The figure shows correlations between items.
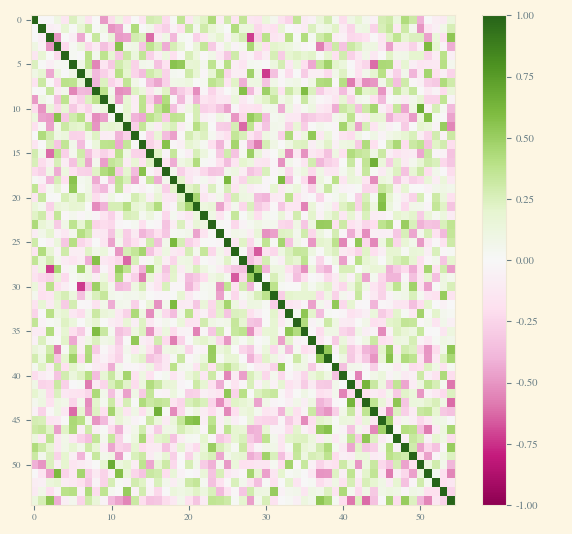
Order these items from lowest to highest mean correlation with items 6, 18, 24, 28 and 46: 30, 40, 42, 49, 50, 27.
30, 49, 50, 27, 42, 40
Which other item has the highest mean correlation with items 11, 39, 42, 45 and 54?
25
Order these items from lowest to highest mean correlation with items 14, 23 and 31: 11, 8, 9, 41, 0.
11, 41, 8, 0, 9
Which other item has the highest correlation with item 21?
45
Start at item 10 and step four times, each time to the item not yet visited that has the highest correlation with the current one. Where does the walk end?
8
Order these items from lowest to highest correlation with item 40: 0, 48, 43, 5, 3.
3, 0, 48, 43, 5
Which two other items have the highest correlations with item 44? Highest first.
16, 10
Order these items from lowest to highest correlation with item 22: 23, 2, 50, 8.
50, 2, 8, 23
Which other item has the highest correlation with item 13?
36
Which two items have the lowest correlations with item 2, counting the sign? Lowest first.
28, 15
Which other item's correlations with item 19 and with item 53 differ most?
9
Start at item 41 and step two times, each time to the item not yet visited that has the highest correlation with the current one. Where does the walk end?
47
